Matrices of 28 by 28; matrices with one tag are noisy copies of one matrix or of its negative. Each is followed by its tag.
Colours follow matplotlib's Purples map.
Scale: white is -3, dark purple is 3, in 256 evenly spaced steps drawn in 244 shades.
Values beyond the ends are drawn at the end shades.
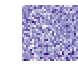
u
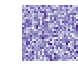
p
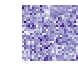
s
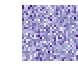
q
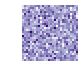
p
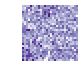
s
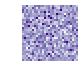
p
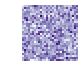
u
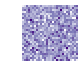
u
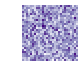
u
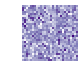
q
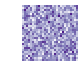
q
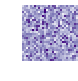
p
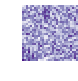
s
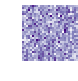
q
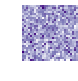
u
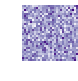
q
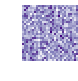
q
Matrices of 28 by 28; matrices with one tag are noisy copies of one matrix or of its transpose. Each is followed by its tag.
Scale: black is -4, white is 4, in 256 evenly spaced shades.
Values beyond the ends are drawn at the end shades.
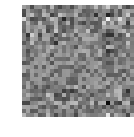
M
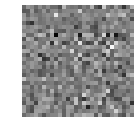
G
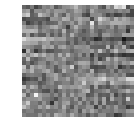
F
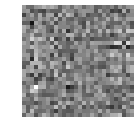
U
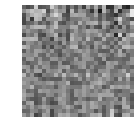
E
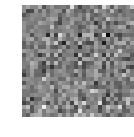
G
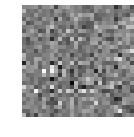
G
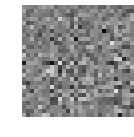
G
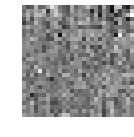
E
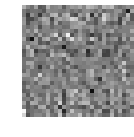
U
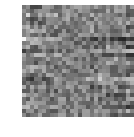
F
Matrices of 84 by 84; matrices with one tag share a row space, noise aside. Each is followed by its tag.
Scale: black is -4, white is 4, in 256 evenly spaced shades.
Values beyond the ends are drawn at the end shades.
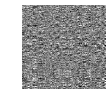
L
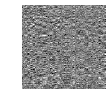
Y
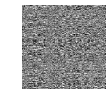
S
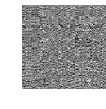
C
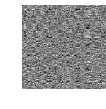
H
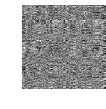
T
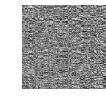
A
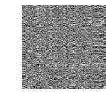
T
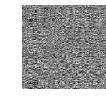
S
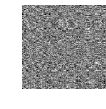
H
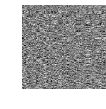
H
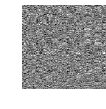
H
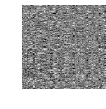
Y
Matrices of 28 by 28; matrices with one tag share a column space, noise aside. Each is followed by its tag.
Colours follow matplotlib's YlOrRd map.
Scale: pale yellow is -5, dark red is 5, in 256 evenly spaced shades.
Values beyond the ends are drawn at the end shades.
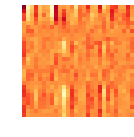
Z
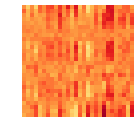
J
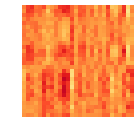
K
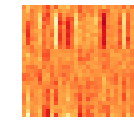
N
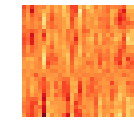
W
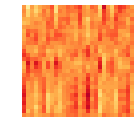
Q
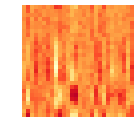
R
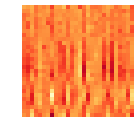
R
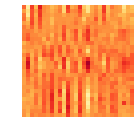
Q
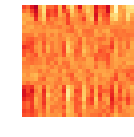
Z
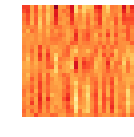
Q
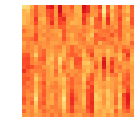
Q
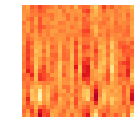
R
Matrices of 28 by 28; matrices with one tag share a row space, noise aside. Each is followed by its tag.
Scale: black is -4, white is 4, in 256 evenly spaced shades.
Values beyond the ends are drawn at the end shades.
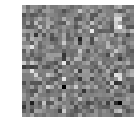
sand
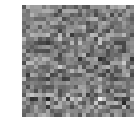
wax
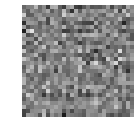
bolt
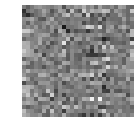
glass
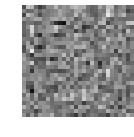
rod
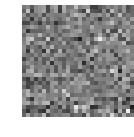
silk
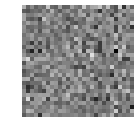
silk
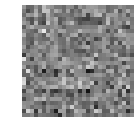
bolt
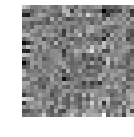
glass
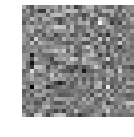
rod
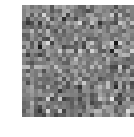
silk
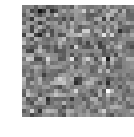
rod
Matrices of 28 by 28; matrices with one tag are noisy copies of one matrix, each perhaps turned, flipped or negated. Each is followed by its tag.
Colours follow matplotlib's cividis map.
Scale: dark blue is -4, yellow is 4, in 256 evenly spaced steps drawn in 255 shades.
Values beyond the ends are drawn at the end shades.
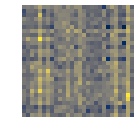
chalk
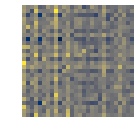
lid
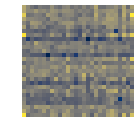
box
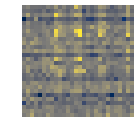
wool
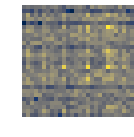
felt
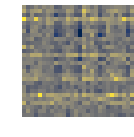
wool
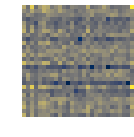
box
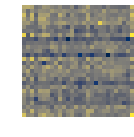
box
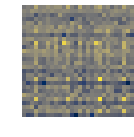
lid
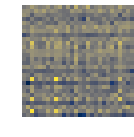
lid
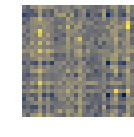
chalk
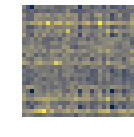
chalk
